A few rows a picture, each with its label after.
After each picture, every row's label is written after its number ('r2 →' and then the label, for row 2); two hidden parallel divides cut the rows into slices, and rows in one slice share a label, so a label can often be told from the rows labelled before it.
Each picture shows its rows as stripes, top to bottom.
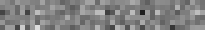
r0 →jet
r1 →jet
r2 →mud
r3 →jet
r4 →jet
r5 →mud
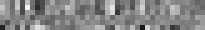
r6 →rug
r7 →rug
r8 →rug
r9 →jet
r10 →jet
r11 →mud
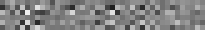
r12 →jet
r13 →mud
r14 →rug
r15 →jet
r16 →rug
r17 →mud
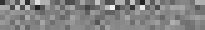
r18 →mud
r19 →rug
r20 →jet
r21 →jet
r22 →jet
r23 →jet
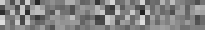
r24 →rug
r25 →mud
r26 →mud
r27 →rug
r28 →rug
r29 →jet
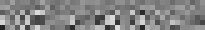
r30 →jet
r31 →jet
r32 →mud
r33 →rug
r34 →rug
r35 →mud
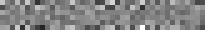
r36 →rug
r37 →mud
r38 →jet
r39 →jet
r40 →jet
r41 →rug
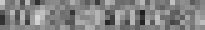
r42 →rug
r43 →jet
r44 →mud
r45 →mud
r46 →mud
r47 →jet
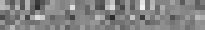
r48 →rug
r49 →rug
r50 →jet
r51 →mud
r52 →jet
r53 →jet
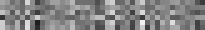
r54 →rug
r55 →jet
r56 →rug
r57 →mud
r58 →rug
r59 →rug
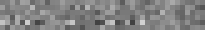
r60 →jet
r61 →jet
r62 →jet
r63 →jet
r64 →rug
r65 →jet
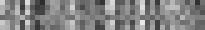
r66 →rug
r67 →rug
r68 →rug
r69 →jet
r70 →rug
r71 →rug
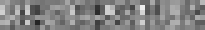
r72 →jet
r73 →rug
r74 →rug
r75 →jet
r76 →rug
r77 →jet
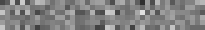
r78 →mud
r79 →jet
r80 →rug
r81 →jet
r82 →jet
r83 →rug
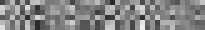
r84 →mud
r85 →rug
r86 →rug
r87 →mud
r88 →rug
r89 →rug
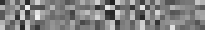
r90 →mud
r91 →rug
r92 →mud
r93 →mud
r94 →rug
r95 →rug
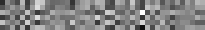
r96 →mud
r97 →mud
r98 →rug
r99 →mud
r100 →rug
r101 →mud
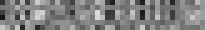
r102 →mud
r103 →jet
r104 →mud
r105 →mud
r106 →jet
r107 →rug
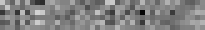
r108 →rug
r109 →jet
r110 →mud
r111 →jet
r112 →mud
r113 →jet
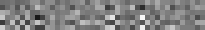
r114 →jet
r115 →mud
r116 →jet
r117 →rug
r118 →mud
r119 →rug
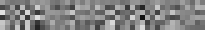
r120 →jet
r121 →mud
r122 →rug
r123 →mud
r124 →rug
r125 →rug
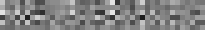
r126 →rug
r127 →jet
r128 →rug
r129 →mud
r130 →rug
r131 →jet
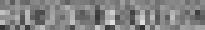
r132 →jet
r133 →jet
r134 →rug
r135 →rug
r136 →rug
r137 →mud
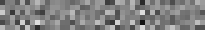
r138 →mud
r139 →jet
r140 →rug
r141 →jet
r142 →mud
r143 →rug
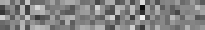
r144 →rug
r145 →mud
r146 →mud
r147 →rug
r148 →jet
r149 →mud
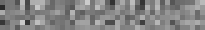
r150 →mud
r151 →mud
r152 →jet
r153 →jet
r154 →mud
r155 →jet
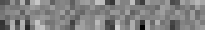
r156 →mud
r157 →jet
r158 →jet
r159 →jet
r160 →mud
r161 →mud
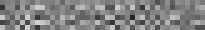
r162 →jet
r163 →mud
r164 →jet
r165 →rug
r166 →mud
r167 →rug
